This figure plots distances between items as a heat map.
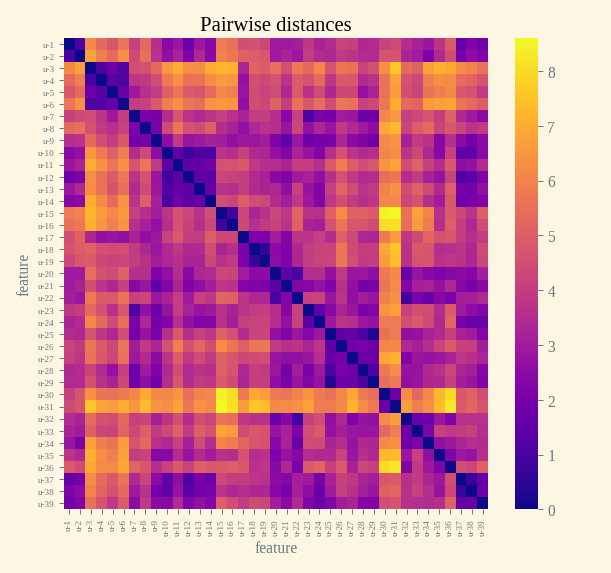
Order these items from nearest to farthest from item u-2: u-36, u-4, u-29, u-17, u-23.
u-29, u-23, u-36, u-17, u-4
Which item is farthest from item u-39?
u-3
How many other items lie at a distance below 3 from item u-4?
4
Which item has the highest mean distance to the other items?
u-31
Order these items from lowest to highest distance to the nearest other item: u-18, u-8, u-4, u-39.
u-18, u-4, u-39, u-8
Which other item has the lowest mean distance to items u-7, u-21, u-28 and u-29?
u-25
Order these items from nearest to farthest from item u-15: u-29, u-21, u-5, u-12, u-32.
u-21, u-12, u-29, u-32, u-5
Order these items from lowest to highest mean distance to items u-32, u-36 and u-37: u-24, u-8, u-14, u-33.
u-33, u-14, u-24, u-8
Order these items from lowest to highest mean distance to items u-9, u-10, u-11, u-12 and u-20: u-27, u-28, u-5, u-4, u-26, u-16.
u-28, u-27, u-16, u-26, u-5, u-4
